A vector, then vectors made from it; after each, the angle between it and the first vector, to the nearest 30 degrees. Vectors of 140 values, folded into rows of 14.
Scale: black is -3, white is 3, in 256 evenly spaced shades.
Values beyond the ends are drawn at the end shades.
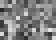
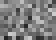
90 degrees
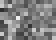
30 degrees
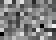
120 degrees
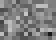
30 degrees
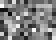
30 degrees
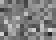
30 degrees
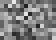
60 degrees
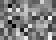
120 degrees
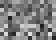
120 degrees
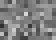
30 degrees
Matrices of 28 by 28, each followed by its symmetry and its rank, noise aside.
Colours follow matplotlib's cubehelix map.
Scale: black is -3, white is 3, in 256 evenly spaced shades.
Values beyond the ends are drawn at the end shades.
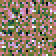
antisymmetric, rank six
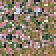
antisymmetric, rank six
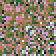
symmetric, rank eight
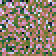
no symmetry, rank six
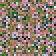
no symmetry, rank six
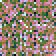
symmetric, rank six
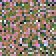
no symmetry, rank seven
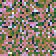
no symmetry, rank seven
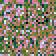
no symmetry, rank eight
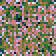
symmetric, rank six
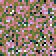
symmetric, rank eight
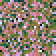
no symmetry, rank eight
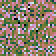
no symmetry, rank seven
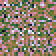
no symmetry, rank six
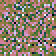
no symmetry, rank eight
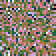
antisymmetric, rank six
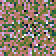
no symmetry, rank seven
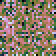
no symmetry, rank six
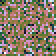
symmetric, rank seven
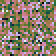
no symmetry, rank seven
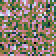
no symmetry, rank six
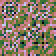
symmetric, rank six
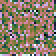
antisymmetric, rank eight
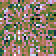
antisymmetric, rank six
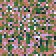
no symmetry, rank six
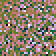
antisymmetric, rank six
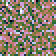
antisymmetric, rank eight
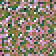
symmetric, rank six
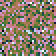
antisymmetric, rank eight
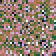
symmetric, rank six
